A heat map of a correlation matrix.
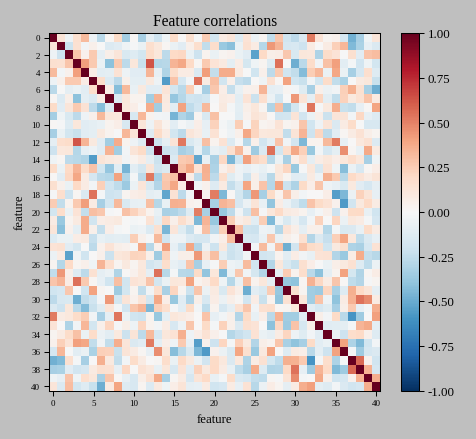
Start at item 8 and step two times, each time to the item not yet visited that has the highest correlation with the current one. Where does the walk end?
0
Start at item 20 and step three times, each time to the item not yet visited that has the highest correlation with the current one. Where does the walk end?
29
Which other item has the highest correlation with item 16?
12
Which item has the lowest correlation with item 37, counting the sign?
32
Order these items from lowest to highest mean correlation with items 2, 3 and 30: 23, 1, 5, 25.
25, 1, 23, 5
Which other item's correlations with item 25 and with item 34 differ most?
2
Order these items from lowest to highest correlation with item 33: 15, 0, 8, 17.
15, 8, 0, 17
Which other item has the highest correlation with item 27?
13
